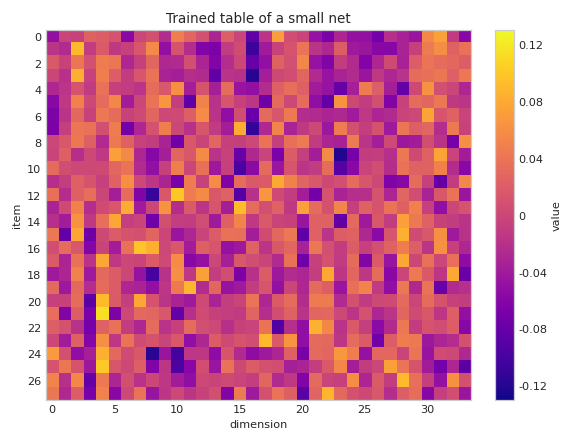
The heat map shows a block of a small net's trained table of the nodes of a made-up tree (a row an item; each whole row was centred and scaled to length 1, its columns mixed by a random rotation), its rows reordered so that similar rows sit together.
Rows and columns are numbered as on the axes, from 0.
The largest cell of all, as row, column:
21, 4
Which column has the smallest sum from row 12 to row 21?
3
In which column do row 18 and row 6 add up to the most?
12
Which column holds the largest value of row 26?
28
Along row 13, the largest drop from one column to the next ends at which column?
7
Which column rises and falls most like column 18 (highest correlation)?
15
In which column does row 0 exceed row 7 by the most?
31
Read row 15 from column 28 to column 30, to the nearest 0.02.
0.08 0 0.02
